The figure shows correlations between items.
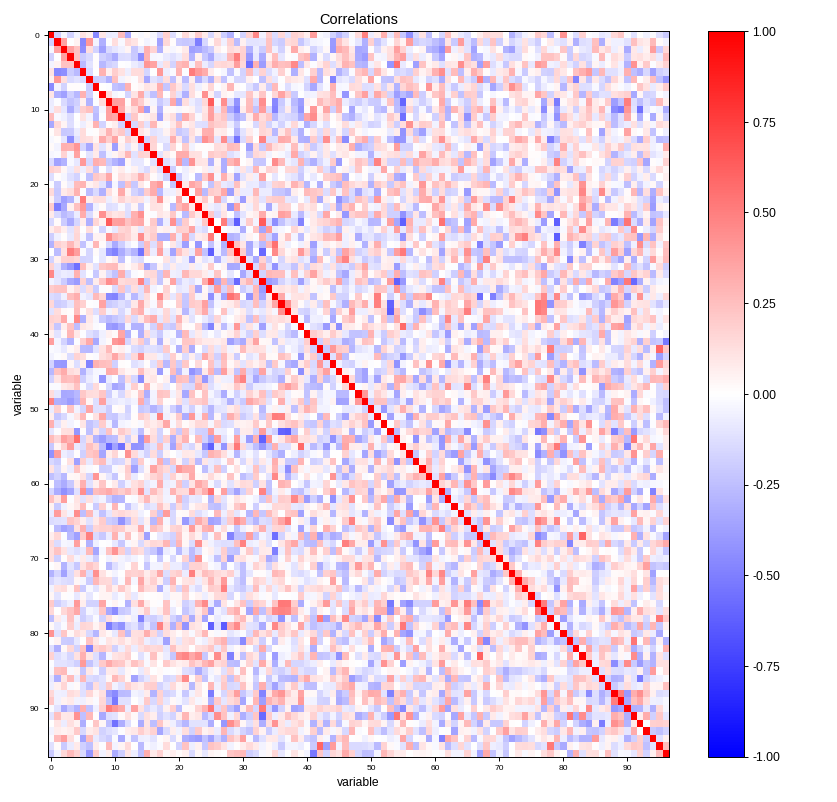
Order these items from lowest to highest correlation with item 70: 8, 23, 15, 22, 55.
22, 15, 8, 55, 23
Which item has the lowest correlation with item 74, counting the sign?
79
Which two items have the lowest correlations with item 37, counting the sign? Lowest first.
53, 58
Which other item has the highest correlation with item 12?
56
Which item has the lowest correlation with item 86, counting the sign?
92
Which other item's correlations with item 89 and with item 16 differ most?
88
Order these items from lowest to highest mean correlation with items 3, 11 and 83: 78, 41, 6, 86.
6, 78, 41, 86
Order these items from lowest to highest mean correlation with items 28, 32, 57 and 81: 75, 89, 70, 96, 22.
70, 96, 75, 22, 89
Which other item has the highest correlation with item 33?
25
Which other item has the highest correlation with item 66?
61
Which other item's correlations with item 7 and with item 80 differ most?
0
